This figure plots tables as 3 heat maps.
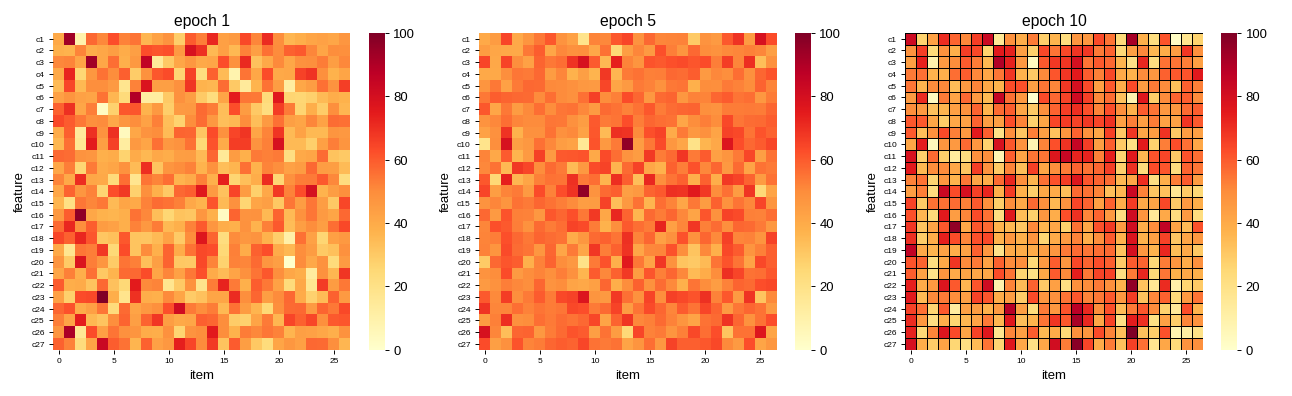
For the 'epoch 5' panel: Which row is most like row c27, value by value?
c24
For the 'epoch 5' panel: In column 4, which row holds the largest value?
c12
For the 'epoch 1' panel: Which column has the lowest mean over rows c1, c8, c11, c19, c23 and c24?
15
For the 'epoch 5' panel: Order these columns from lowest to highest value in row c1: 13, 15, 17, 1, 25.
1, 17, 15, 13, 25
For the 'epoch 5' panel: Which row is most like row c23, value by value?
c3
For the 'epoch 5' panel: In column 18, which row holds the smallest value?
c20
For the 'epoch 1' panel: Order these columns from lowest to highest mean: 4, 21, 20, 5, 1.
21, 5, 4, 20, 1
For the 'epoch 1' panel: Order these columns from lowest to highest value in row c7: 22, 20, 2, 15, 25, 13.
22, 15, 2, 25, 13, 20
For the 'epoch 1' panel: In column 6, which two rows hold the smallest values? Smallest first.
c9, c10
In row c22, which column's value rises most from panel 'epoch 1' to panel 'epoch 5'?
23
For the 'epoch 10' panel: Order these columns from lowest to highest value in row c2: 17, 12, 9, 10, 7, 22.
7, 22, 10, 17, 12, 9
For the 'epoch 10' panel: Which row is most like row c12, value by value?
c23
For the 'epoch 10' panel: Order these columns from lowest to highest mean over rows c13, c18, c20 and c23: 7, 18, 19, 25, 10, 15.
19, 10, 25, 7, 18, 15
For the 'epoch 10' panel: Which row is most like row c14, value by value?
c16
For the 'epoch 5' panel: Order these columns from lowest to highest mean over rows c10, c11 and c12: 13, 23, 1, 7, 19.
19, 1, 7, 23, 13
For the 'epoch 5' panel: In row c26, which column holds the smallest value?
13
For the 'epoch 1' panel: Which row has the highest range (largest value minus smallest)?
c16
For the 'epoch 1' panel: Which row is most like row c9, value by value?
c10
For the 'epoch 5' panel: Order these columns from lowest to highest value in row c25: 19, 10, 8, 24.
19, 24, 8, 10
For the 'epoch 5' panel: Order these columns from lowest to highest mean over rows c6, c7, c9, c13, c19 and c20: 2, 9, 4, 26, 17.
9, 4, 17, 26, 2
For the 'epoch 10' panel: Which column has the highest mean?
15
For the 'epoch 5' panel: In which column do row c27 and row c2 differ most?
12
